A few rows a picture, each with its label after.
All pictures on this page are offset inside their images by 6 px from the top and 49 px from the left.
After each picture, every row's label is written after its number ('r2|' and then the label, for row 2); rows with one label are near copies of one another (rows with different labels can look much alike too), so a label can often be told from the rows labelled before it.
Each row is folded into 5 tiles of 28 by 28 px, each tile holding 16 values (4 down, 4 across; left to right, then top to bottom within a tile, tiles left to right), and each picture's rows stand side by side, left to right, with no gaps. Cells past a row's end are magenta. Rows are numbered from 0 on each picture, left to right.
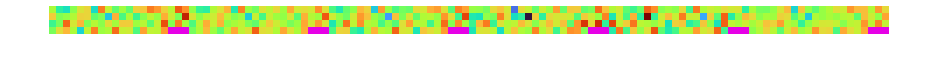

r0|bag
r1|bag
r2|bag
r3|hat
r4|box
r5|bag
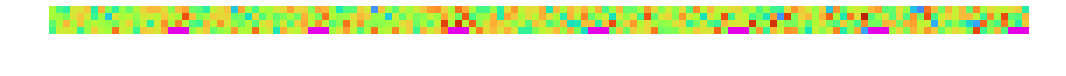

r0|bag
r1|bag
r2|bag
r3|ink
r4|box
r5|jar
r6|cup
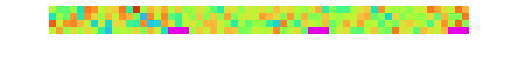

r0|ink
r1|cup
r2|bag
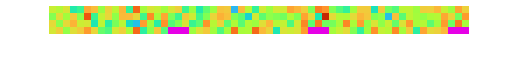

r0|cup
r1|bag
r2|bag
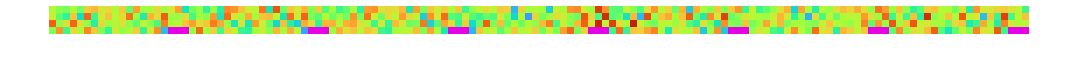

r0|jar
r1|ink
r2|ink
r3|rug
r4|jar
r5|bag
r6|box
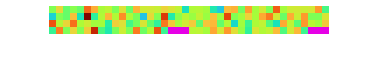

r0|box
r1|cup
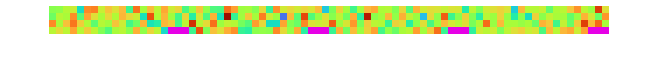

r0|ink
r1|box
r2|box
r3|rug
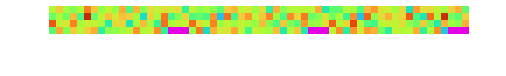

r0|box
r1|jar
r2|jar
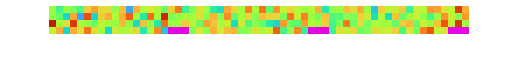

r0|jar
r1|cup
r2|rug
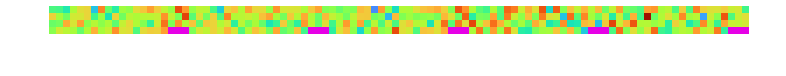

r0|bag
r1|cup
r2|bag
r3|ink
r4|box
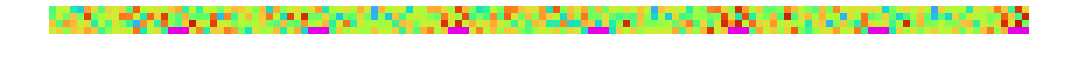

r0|cup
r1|jar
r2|rug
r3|ink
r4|rug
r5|box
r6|rug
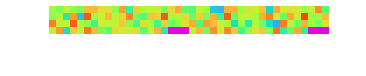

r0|jar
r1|cup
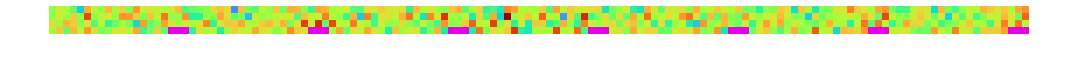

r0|cup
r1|hat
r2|jar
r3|box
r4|cup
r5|bag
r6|bag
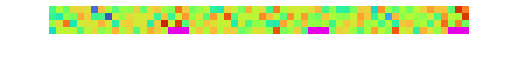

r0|hat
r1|cup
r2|bag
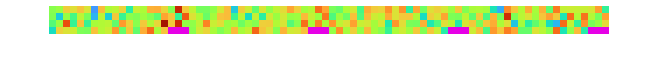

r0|rug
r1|bag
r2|ink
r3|cup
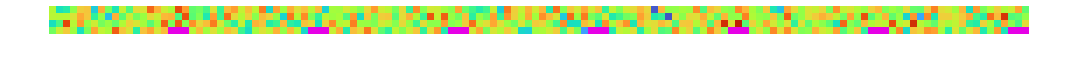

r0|bag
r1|ink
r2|jar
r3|ink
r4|hat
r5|cup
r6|jar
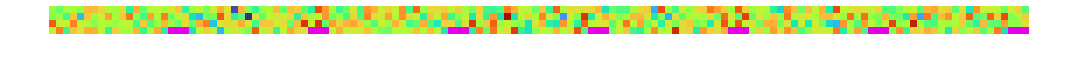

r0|jar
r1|hat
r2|ink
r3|box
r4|bag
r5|cup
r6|jar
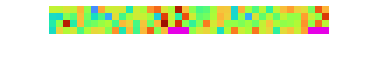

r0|rug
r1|bag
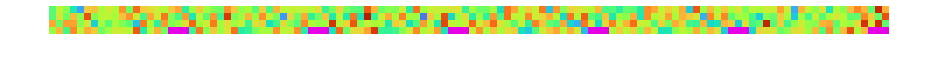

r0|cup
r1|box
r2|box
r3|ink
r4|ink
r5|rug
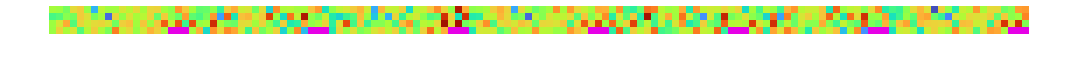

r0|hat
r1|jar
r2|rug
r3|hat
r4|box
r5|jar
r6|hat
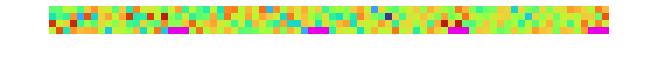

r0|jar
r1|ink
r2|hat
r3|bag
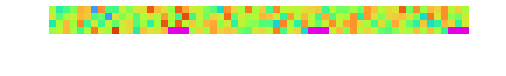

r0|bag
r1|cup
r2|ink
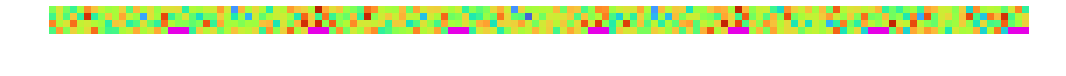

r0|box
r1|rug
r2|box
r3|hat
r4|rug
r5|cup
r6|jar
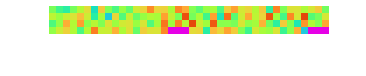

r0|bag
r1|jar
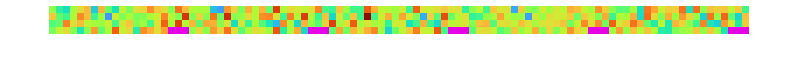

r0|bag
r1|cup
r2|box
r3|hat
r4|ink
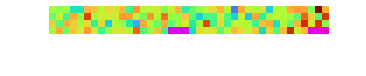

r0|cup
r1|rug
